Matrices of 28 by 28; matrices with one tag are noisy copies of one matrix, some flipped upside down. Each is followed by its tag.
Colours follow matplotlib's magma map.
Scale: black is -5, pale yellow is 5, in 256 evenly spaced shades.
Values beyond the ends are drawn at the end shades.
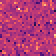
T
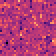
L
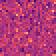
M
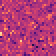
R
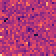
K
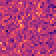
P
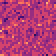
K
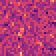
P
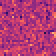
L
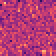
T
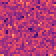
K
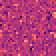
L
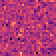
P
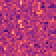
P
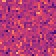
P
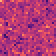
K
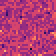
L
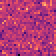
T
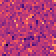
M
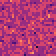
R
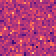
R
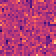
L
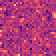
L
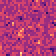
P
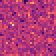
R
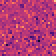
M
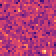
T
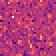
R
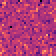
T
